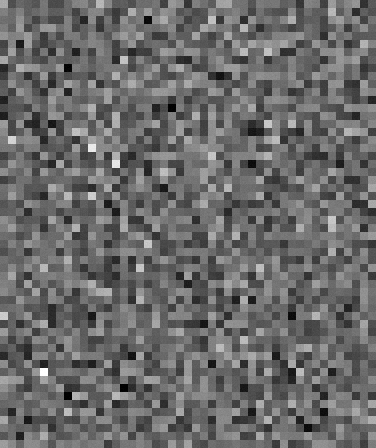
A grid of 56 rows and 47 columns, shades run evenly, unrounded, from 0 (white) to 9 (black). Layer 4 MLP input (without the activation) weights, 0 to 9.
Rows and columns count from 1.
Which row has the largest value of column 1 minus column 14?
13
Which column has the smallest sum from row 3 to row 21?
27
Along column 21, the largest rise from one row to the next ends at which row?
24
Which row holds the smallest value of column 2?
18
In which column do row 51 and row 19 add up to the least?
12
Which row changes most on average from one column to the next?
46
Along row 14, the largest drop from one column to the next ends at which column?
23
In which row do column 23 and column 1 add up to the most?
15
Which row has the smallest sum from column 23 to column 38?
20
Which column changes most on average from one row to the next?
34
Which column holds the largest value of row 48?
37
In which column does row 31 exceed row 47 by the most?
6
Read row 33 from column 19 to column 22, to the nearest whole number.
7 5 4 5
